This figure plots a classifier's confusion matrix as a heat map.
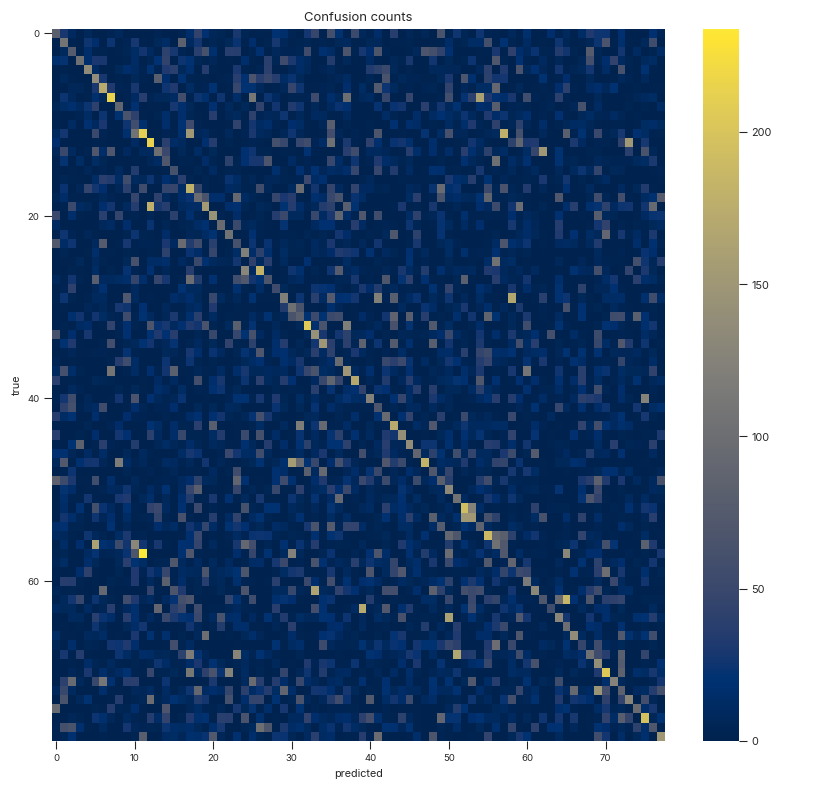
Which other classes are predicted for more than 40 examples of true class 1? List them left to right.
16, 55, 70, 76
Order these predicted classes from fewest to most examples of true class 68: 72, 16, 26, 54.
54, 26, 16, 72
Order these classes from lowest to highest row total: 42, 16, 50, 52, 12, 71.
16, 42, 50, 52, 71, 12
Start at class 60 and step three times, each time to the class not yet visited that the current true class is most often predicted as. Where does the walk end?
5
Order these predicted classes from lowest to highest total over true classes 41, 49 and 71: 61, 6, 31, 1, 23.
61, 31, 23, 1, 6
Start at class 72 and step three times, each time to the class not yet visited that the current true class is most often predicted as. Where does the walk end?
33
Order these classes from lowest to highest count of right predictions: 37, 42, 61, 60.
42, 60, 61, 37
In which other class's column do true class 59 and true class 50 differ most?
70
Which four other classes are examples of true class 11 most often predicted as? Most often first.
57, 17, 10, 65
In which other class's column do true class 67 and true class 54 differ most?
56
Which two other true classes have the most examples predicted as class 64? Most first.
62, 18
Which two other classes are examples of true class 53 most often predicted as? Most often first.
52, 48
